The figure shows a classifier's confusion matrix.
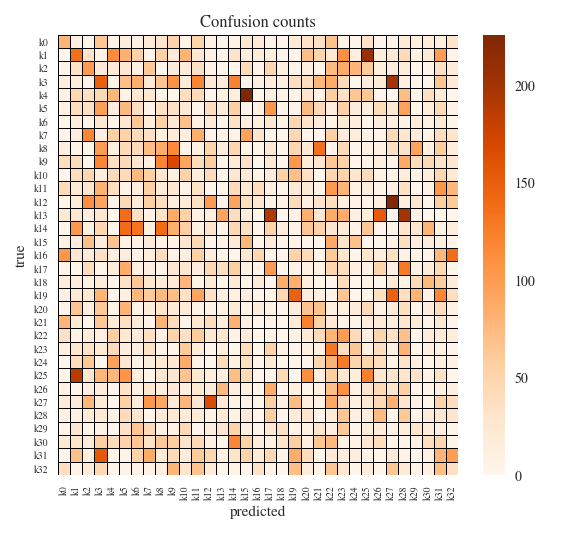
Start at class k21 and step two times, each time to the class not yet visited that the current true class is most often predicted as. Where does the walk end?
k5
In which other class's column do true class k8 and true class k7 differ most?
k21
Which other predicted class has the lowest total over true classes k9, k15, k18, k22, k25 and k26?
k16
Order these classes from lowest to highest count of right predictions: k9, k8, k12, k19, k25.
k8, k12, k25, k19, k9
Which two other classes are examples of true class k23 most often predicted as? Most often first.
k22, k28
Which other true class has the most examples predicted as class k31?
k19
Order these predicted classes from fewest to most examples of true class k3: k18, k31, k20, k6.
k18, k20, k31, k6
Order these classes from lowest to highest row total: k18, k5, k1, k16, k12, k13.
k18, k16, k5, k12, k1, k13
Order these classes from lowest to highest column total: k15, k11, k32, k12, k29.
k29, k32, k12, k15, k11
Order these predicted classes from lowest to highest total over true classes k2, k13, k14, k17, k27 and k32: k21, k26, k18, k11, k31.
k18, k21, k11, k31, k26
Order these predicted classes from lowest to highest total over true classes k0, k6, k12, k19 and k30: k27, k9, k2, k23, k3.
k23, k2, k9, k3, k27
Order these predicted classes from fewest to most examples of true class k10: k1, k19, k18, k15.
k15, k1, k18, k19
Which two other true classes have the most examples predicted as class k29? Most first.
k8, k19
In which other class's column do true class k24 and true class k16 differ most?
k32
